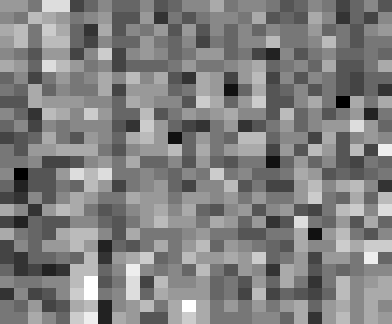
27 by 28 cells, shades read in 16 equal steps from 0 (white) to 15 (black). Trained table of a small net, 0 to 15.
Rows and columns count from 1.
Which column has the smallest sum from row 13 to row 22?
7
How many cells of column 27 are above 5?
21
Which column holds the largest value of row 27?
8
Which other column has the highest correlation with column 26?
17
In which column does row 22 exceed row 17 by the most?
23
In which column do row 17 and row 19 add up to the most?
2
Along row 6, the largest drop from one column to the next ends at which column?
4
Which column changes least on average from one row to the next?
9
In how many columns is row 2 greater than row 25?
14
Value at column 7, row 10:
3
